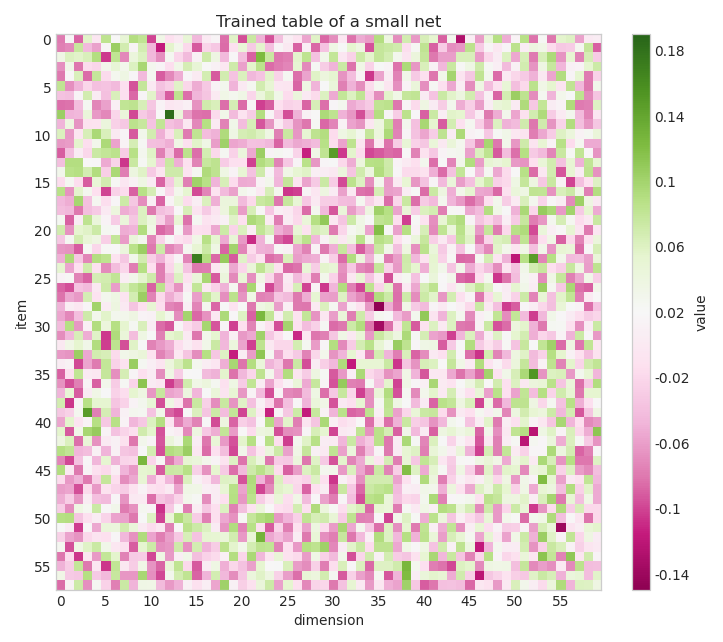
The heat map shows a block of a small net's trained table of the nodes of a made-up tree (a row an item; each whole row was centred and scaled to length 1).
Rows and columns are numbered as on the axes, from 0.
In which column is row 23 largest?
15
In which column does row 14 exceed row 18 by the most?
2
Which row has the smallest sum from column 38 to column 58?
25
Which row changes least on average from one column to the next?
28
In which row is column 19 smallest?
33
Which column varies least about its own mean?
9
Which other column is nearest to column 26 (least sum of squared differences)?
34
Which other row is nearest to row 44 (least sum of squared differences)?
36
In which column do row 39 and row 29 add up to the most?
3
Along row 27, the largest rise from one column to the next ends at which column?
35
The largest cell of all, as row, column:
8, 12
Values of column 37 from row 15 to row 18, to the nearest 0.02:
0 -0.06 -0.02 -0.06
